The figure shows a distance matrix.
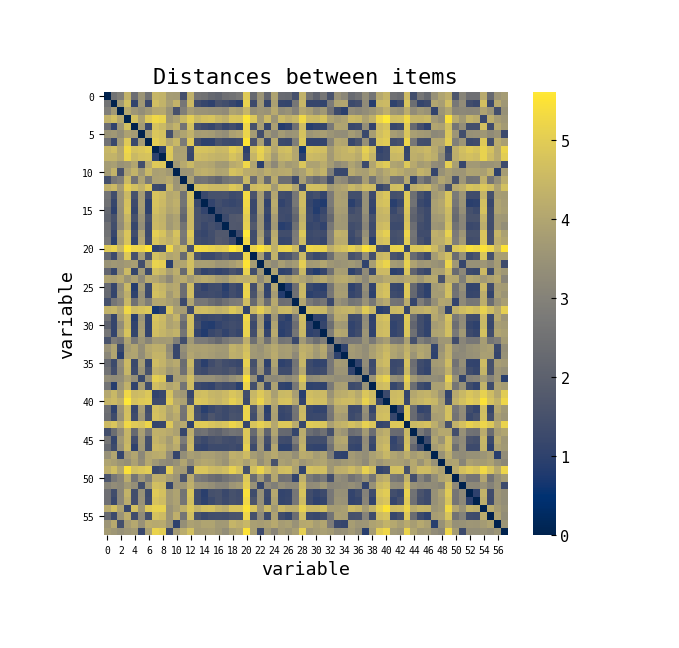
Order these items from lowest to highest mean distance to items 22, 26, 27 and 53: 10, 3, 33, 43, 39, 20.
33, 10, 3, 39, 43, 20
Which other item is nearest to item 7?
28
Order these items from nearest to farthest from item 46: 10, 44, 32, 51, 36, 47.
36, 44, 32, 51, 47, 10
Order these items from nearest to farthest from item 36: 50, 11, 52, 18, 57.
52, 18, 11, 50, 57
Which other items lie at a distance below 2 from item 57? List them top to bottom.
5, 9, 22, 37, 51
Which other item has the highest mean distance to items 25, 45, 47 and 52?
20
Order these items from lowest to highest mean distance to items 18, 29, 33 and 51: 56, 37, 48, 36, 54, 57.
36, 37, 57, 56, 48, 54
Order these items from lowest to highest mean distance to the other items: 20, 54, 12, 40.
12, 40, 54, 20
